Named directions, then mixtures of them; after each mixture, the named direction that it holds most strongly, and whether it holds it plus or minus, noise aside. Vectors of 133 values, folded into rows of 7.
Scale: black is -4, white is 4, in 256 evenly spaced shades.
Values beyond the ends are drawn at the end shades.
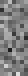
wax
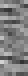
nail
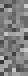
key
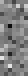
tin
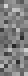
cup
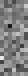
key, plus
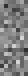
cup, minus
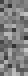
key, plus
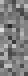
tin, plus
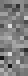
tin, minus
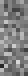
cup, minus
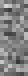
nail, plus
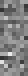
tin, minus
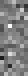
tin, minus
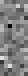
tin, plus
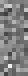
key, minus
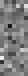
tin, plus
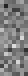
cup, minus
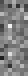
tin, minus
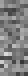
nail, plus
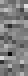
tin, plus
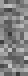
nail, plus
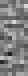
nail, minus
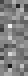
tin, minus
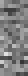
nail, plus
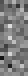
tin, minus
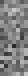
cup, plus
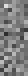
key, minus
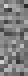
key, minus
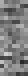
nail, plus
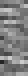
nail, minus
